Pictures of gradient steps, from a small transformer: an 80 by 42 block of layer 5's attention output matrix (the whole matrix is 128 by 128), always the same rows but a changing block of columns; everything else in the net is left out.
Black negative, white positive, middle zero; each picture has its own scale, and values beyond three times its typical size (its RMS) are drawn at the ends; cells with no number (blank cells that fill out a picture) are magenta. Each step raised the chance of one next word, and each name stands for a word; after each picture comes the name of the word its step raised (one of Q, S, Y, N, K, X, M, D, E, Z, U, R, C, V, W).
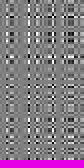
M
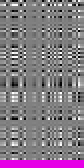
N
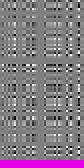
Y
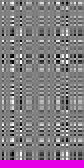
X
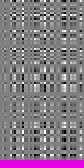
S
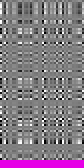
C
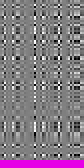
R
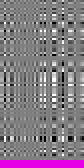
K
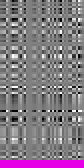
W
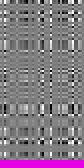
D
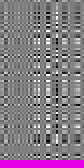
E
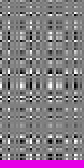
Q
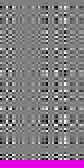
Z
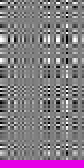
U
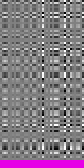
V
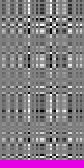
W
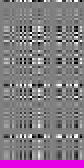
Q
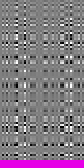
R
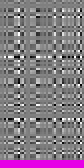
M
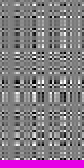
N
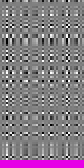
E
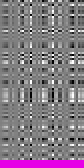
N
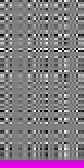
S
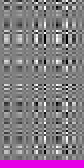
U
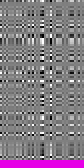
E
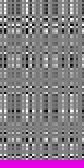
W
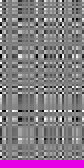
W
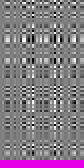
U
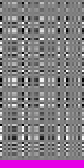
K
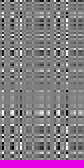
V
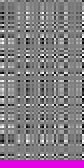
E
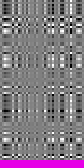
W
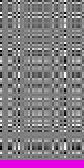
V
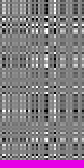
W
